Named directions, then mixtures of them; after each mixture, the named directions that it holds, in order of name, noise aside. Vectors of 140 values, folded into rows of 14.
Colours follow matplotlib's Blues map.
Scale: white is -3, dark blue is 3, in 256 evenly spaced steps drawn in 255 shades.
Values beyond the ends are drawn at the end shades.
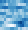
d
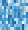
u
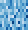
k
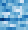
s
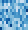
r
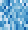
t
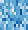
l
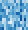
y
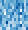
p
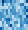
r.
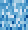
k, l, s.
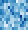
d, r, y.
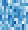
u.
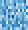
k, p, r.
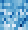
d, p, r.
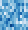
d, p, u.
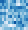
d, u.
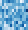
l, r, t.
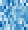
t.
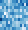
p, s, t.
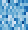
u.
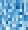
p.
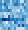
k, l, s.
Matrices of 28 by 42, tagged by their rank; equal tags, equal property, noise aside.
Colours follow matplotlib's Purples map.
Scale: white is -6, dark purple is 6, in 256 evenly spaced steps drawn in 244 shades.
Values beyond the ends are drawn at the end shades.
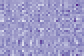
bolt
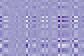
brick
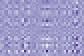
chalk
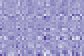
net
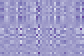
chalk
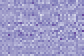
bolt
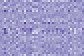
net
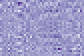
bolt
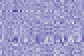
bolt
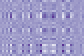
brick
